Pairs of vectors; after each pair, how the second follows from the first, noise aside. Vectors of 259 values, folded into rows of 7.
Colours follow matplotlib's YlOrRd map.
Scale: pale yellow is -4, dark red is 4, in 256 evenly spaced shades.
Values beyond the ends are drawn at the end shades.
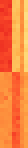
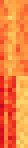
reversed, negated.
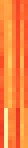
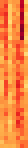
reversed, negated.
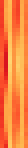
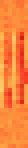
wrapped around, partly zeroed.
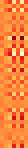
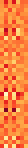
reversed.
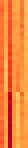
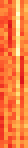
reversed, negated.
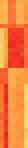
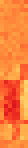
reversed, partly zeroed.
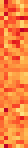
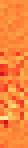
reversed, negated, partly zeroed.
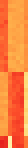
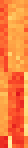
copied.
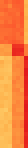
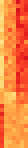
reversed, negated.
